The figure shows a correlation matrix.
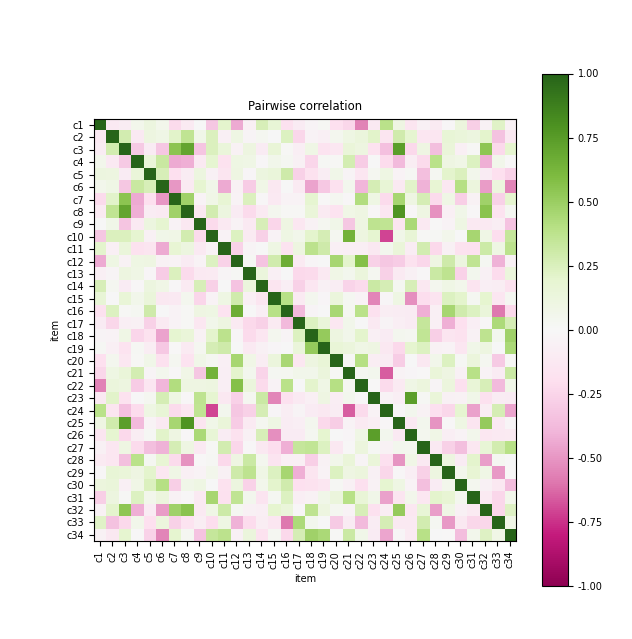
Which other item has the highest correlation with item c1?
c24
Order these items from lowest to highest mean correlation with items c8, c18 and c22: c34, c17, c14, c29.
c14, c29, c17, c34
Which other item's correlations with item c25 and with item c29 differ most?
c8
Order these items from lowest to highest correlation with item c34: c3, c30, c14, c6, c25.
c6, c30, c14, c25, c3
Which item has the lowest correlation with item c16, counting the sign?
c33
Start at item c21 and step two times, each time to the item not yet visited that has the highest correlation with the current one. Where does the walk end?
c31
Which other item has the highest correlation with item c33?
c17
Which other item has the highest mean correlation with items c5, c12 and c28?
c16
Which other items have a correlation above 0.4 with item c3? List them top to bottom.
c7, c8, c25, c32
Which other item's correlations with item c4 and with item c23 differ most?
c26
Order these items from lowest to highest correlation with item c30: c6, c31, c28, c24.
c28, c31, c24, c6
